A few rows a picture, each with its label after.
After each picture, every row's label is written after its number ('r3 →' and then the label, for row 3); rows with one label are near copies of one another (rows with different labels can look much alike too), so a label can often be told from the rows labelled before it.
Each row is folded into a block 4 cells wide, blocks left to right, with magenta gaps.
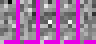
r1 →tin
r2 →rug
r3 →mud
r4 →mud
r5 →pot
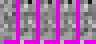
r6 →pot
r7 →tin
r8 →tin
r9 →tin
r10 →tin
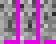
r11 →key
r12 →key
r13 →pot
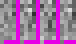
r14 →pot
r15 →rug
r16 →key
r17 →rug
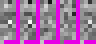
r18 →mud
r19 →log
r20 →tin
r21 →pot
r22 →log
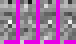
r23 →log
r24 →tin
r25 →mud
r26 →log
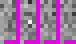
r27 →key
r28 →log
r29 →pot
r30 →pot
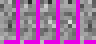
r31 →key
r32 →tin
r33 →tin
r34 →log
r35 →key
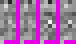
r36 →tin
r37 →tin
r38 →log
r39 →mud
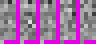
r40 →tin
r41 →log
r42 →tin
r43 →rug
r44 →pot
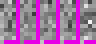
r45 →key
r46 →pot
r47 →tin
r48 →key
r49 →mud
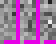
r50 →pot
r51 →key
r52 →log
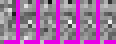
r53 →rug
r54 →mud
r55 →tin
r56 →log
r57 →log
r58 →log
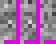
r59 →mud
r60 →log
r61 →pot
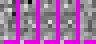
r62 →rug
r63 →tin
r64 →mud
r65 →mud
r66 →key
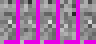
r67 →log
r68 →tin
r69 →log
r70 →pot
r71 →log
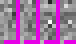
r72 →rug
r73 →key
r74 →log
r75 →mud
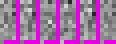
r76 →pot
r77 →rug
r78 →log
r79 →tin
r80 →rug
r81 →pot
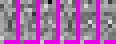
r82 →key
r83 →rug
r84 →tin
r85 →key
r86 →mud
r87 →log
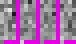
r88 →rug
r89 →tin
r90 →pot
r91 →key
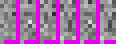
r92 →pot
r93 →log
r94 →pot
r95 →key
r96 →log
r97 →key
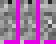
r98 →tin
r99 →tin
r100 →log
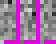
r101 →tin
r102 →rug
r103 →pot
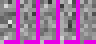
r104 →mud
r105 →pot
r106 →tin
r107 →key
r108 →pot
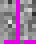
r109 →log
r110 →rug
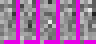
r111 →rug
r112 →key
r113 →log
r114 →rug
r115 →rug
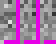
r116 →mud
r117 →pot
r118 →pot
